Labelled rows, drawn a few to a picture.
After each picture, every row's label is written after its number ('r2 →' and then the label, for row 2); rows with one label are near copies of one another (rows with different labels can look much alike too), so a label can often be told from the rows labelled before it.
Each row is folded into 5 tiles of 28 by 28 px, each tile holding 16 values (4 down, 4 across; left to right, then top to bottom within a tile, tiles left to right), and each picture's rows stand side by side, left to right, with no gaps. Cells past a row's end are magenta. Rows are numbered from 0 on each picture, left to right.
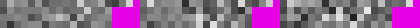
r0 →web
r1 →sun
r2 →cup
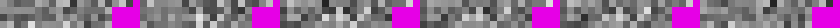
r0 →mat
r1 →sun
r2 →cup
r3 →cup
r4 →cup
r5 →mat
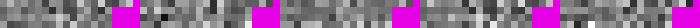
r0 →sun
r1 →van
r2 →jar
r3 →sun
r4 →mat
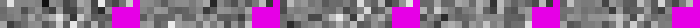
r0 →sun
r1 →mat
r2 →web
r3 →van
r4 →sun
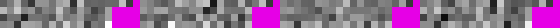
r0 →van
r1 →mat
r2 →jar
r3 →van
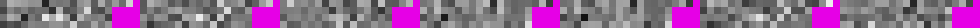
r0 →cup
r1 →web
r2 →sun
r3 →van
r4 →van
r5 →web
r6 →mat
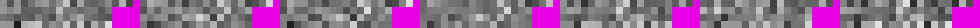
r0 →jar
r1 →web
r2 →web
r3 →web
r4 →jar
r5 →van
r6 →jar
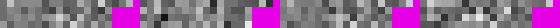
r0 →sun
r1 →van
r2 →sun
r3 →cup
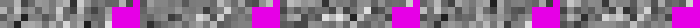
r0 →van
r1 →web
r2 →cup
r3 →van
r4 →cup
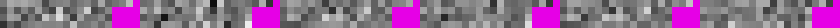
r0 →cup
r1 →van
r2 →cup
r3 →van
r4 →cup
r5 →mat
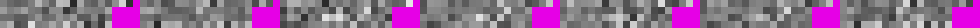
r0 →mat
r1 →jar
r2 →cup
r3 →web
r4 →sun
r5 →web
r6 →jar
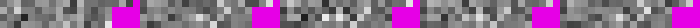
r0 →van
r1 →web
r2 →cup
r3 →cup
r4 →web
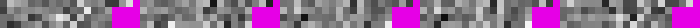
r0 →web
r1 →mat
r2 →van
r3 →van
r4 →sun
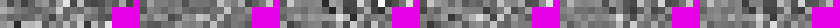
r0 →jar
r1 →web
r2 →sun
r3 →web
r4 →sun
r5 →sun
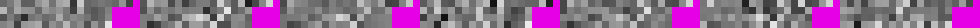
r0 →van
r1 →web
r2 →web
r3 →van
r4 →web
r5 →sun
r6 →jar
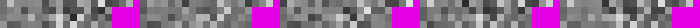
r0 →sun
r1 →web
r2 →web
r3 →sun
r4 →sun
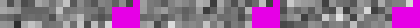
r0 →jar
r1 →mat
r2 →cup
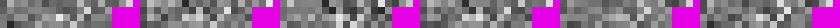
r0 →web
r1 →cup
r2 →sun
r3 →cup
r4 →web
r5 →web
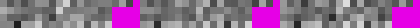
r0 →jar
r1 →jar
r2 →jar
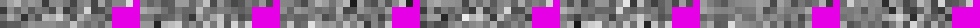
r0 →cup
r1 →jar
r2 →mat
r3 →cup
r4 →jar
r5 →mat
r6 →sun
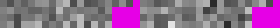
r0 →jar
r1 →mat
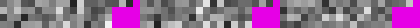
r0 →van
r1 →jar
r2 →cup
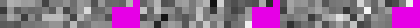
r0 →cup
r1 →van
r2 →web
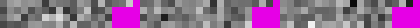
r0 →cup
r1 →van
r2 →mat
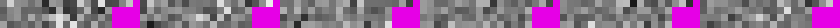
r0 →sun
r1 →web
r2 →van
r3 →mat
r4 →mat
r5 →web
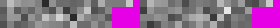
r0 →cup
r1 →web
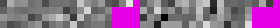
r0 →web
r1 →van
